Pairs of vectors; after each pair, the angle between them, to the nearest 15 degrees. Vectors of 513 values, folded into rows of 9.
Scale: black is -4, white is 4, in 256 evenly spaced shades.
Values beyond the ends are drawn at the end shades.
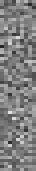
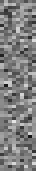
105 degrees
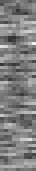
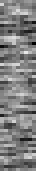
165 degrees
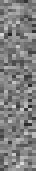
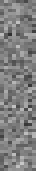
15 degrees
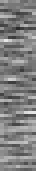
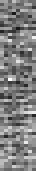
45 degrees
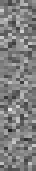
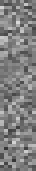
45 degrees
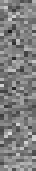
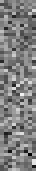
105 degrees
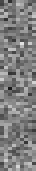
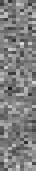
15 degrees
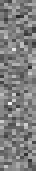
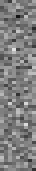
45 degrees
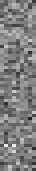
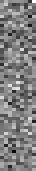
135 degrees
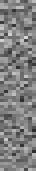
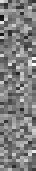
135 degrees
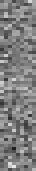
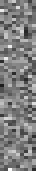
120 degrees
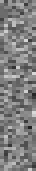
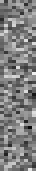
15 degrees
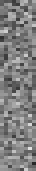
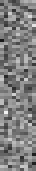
45 degrees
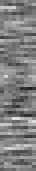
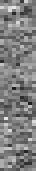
60 degrees
